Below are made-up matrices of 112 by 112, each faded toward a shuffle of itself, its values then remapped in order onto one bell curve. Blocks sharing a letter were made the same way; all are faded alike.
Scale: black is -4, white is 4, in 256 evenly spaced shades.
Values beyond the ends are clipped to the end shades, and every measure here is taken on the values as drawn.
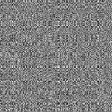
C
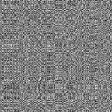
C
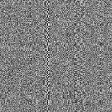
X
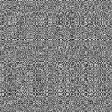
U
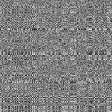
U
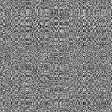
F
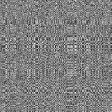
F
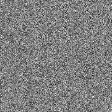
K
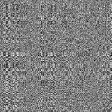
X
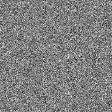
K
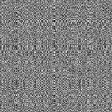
C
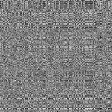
U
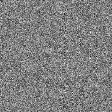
K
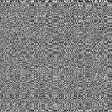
U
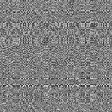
U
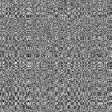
F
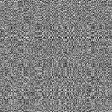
C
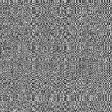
F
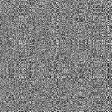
X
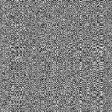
X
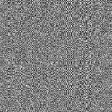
X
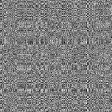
F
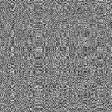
C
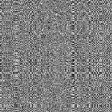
F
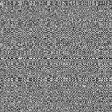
U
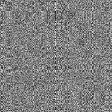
X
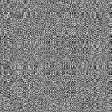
C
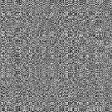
C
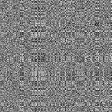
F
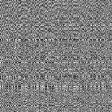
U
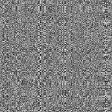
X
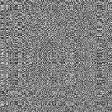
C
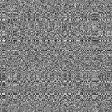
U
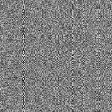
X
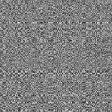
U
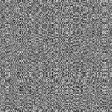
C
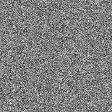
K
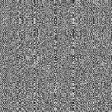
X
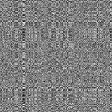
F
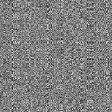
X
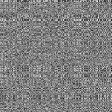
U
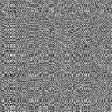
F
